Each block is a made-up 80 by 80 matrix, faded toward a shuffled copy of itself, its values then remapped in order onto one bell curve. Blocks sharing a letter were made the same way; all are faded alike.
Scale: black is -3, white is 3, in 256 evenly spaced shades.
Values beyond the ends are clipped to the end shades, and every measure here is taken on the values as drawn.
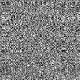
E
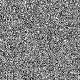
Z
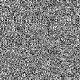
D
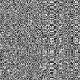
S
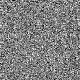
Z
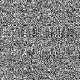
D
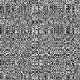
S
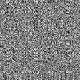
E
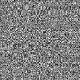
D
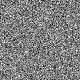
Z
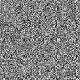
E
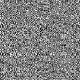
E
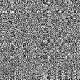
D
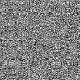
E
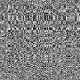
S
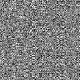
E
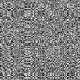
S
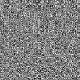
D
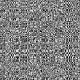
S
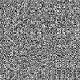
D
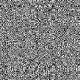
E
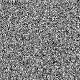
Z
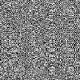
E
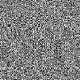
D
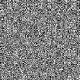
D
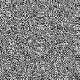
E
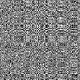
S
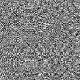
E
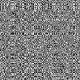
S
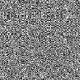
E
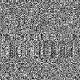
E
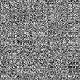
E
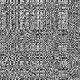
S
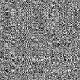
D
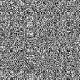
E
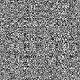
D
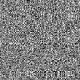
D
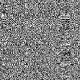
D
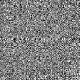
E
